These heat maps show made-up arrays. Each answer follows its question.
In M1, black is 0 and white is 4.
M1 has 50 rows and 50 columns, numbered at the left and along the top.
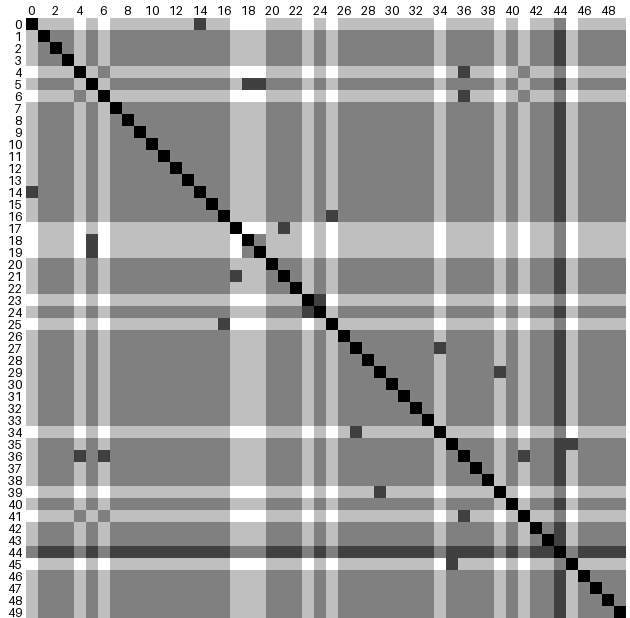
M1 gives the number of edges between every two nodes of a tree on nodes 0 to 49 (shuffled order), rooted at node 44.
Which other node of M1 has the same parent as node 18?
19
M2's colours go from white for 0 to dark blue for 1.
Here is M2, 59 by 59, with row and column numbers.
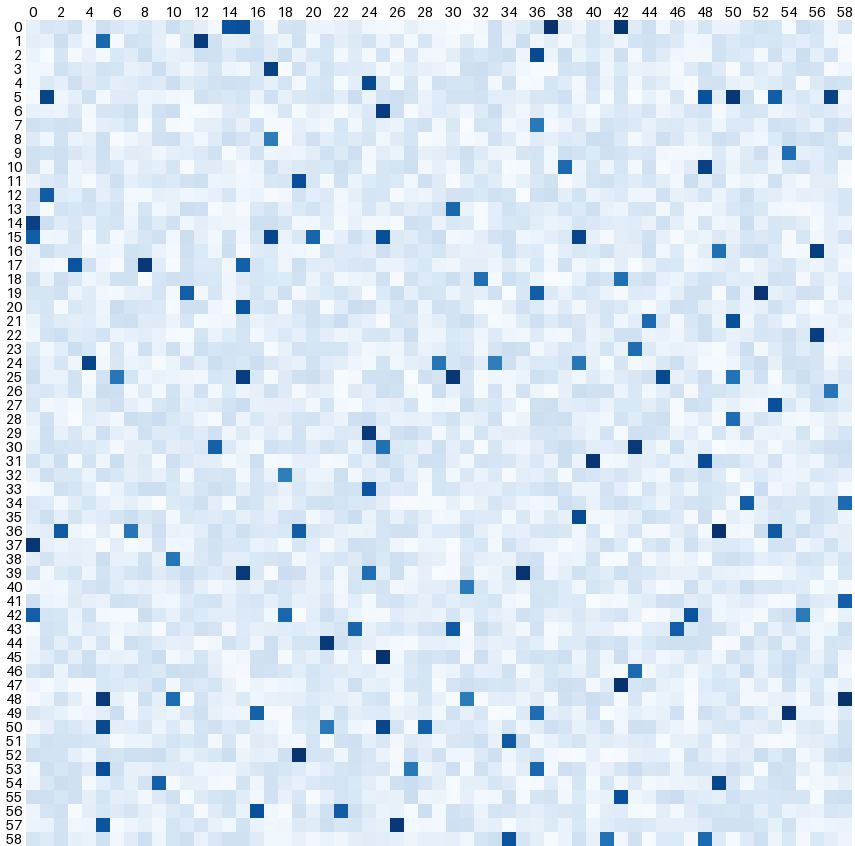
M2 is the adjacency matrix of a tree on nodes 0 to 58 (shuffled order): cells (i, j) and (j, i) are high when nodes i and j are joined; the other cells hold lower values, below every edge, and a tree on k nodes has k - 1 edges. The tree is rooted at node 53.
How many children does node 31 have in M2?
1
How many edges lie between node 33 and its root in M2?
7
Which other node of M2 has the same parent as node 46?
23
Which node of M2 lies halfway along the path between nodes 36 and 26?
5
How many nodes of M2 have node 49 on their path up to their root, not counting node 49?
5
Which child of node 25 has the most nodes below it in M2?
15
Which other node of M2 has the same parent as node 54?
16
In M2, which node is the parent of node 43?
30
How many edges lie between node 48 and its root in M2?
2
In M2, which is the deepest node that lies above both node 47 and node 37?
0
